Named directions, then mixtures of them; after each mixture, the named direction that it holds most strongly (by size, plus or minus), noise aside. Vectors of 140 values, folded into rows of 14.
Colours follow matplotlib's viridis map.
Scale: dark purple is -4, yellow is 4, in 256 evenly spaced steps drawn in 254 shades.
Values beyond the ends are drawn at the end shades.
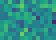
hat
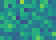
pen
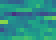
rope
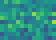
hat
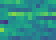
rope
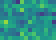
rope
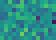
hat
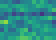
rope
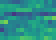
rope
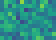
pen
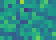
pen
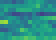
rope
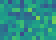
hat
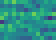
rope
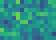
pen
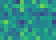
hat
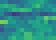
rope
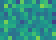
pen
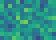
pen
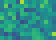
pen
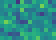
pen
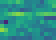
rope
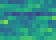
rope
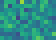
pen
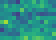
rope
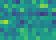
rope
